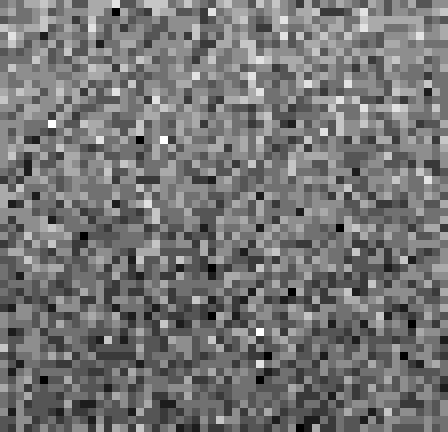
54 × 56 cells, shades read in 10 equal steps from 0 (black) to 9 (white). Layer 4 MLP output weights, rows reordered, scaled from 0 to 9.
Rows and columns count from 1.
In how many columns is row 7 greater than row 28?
30
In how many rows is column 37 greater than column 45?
24
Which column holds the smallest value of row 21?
4
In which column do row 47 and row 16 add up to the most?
7
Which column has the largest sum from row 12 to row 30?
20
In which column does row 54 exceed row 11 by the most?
18
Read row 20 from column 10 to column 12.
6 4 4
